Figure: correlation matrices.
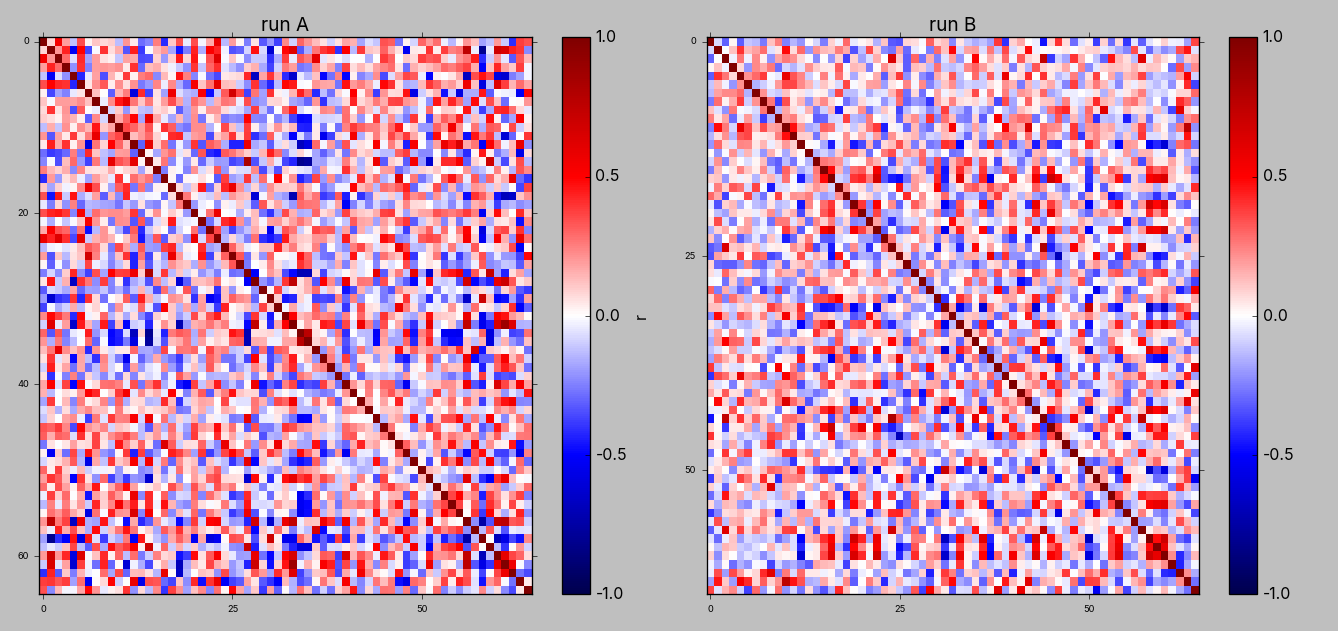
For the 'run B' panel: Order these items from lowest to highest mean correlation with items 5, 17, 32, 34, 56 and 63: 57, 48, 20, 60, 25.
60, 20, 57, 48, 25
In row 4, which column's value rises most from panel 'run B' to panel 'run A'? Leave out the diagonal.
58
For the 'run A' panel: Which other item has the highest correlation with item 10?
54
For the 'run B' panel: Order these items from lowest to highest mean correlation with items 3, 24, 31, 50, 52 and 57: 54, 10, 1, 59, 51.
54, 59, 1, 51, 10
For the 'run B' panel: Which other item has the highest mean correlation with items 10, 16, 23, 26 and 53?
22
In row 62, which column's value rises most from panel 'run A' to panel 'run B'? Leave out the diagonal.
18
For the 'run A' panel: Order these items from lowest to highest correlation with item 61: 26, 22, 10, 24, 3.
26, 10, 24, 3, 22
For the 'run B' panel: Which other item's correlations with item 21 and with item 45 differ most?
20
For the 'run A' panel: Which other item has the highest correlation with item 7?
11
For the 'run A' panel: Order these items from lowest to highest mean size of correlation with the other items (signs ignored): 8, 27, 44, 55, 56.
8, 44, 55, 27, 56
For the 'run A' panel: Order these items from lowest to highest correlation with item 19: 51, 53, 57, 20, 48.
20, 53, 51, 57, 48
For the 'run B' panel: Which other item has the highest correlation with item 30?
17
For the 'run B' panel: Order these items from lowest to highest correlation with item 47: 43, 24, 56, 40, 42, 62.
40, 24, 43, 42, 56, 62
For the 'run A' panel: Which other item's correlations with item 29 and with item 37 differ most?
40
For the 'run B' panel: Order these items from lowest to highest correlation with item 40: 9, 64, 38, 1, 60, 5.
1, 64, 5, 9, 38, 60
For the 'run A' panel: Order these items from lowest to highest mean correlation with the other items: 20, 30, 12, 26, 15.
30, 26, 15, 12, 20
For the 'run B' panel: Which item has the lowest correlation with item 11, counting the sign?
49
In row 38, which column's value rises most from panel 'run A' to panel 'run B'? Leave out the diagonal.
64
